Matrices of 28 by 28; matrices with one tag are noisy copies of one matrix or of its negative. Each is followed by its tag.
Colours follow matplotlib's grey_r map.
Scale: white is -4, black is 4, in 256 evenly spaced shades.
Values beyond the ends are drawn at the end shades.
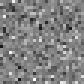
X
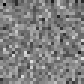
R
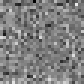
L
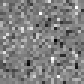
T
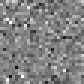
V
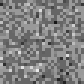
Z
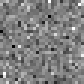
V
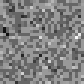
X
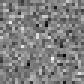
T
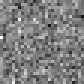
L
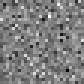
R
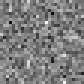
T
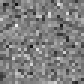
R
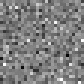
Z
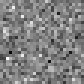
X
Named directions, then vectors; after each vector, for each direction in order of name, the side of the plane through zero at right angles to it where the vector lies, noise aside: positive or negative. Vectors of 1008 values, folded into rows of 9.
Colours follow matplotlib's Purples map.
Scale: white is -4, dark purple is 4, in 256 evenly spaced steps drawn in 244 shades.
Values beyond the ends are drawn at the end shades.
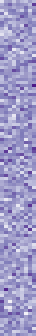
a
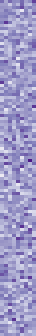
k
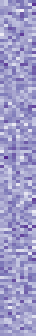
positive, positive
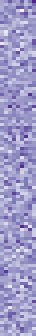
positive, positive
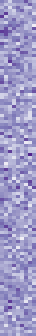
negative, negative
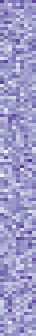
negative, positive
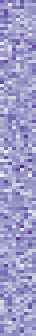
negative, positive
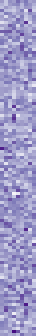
negative, negative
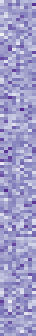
positive, negative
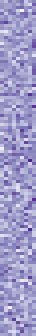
positive, positive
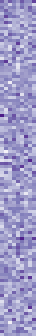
negative, positive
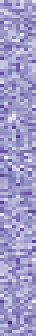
positive, negative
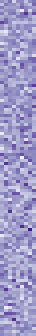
positive, positive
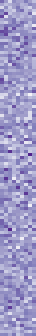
negative, negative
